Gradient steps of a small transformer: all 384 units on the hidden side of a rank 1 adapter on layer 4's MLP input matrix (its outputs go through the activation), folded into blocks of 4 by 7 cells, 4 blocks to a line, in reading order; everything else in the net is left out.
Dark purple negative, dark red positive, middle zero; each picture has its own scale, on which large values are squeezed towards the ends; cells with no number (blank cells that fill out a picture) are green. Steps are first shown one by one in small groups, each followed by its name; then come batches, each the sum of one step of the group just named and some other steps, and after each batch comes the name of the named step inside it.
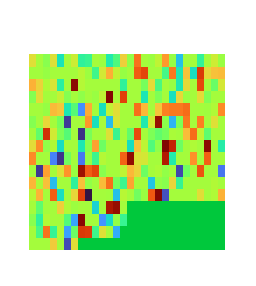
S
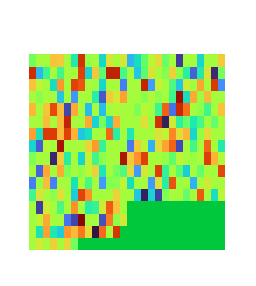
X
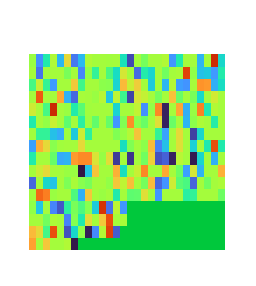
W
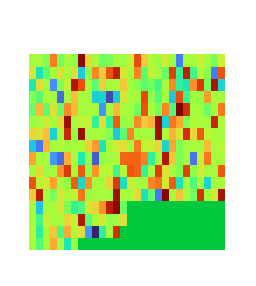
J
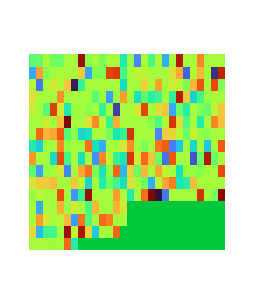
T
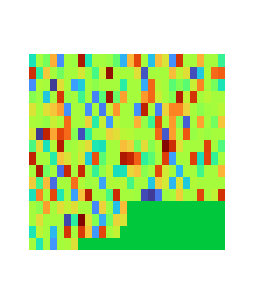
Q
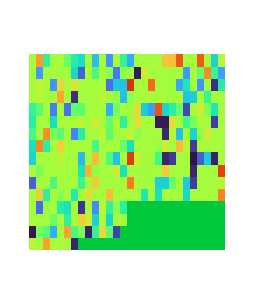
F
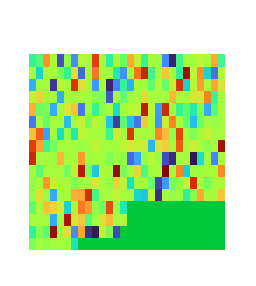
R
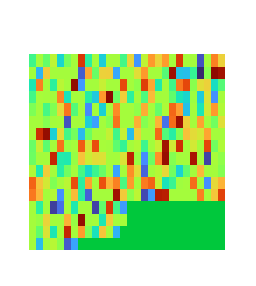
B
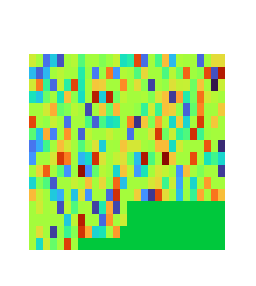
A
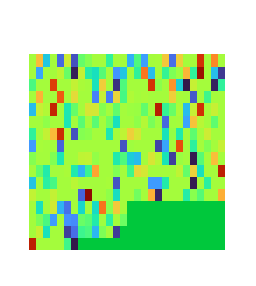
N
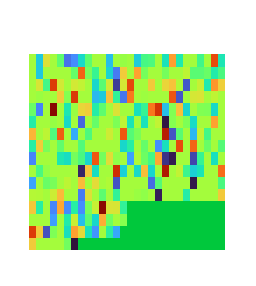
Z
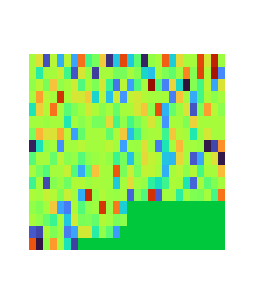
N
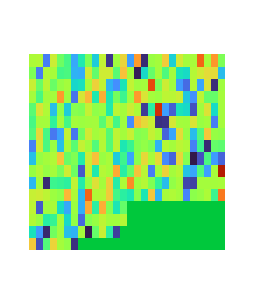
F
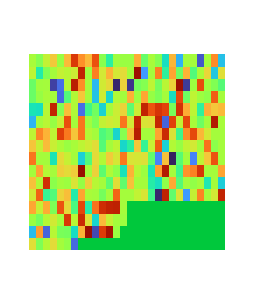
J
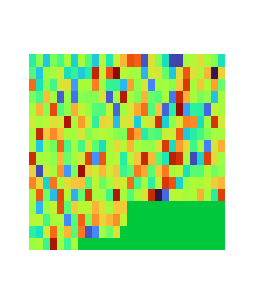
T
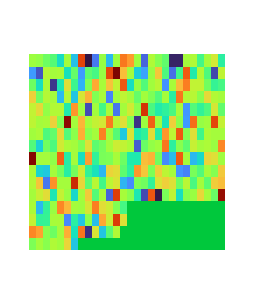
T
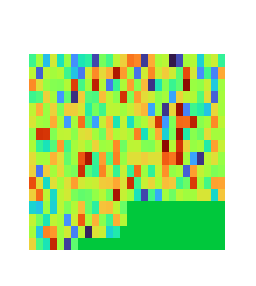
B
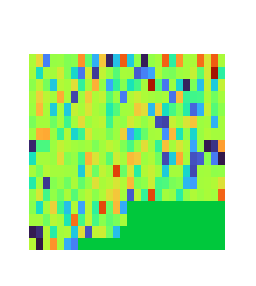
F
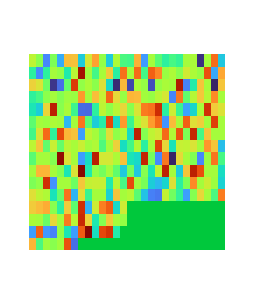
A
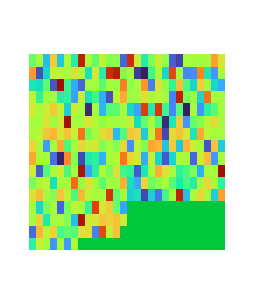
X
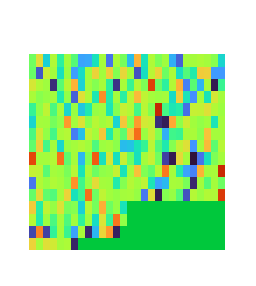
F
